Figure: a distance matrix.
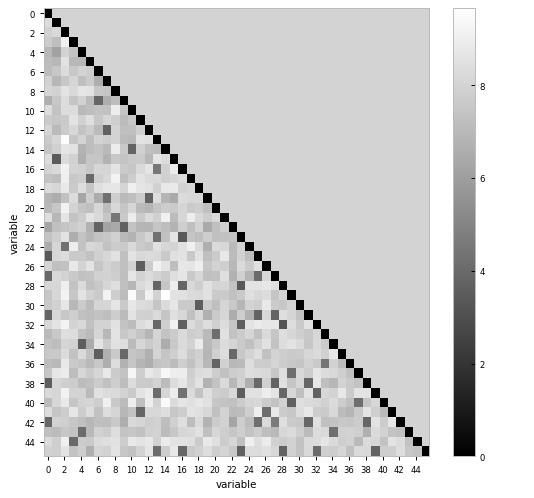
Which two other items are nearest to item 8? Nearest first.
21, 22
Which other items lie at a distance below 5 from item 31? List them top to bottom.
0, 25, 27, 38, 42
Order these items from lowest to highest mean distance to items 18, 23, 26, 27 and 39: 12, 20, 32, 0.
32, 0, 20, 12
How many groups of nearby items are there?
15
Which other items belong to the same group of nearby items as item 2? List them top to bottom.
24
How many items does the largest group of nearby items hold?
7
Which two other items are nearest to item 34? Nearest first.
4, 43
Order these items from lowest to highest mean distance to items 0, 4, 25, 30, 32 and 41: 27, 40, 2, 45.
27, 45, 40, 2
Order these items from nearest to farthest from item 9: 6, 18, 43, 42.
6, 42, 43, 18
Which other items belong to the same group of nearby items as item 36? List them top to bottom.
20, 33
